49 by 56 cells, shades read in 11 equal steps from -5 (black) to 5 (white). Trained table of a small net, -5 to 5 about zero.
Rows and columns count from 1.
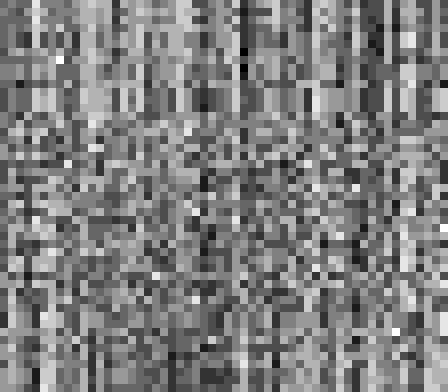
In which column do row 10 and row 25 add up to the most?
30
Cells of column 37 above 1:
10
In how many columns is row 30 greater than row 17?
23
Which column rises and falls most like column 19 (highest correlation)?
24
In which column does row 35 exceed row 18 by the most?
31
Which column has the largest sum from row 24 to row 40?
51
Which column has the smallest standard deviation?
32
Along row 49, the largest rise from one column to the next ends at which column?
6
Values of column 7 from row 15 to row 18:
1 0 -2 -1
